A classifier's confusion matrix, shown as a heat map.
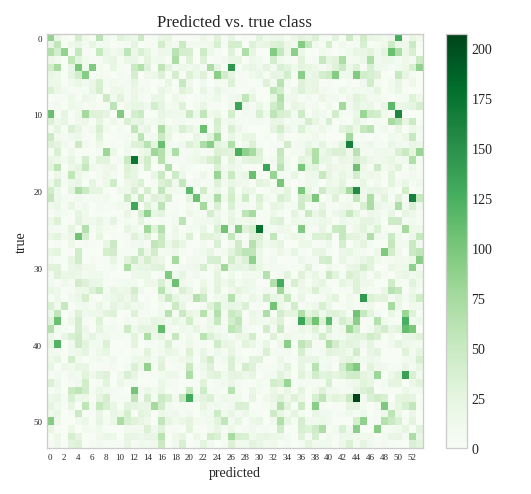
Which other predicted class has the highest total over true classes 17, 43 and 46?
44
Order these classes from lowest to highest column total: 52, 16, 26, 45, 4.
45, 4, 52, 26, 16
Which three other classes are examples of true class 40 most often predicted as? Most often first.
1, 34, 36
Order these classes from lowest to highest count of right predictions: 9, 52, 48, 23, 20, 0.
23, 9, 52, 0, 48, 20
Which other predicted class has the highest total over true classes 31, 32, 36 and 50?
33
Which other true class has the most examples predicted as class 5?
10
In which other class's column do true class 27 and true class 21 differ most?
52
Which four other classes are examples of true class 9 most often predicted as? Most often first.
27, 49, 42, 33
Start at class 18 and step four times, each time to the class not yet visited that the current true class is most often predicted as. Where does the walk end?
12
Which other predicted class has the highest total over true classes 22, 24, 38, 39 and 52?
16
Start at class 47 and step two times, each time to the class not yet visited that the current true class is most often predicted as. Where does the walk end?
51
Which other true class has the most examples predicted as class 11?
30
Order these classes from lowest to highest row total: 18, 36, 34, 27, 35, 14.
27, 35, 18, 34, 14, 36
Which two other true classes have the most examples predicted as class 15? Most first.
48, 27
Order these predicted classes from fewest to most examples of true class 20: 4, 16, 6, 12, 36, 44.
6, 12, 16, 4, 36, 44
